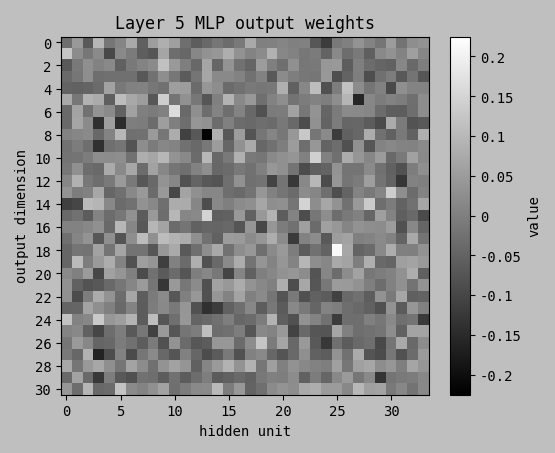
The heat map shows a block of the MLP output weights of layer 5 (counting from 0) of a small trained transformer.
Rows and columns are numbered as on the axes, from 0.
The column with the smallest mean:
24
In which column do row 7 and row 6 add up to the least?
5
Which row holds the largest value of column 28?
14
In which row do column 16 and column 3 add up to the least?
27
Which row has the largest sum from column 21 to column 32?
30
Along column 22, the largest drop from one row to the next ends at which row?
15
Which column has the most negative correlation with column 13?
22
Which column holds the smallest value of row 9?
3
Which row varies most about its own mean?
8
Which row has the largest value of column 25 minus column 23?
18
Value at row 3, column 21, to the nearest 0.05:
0
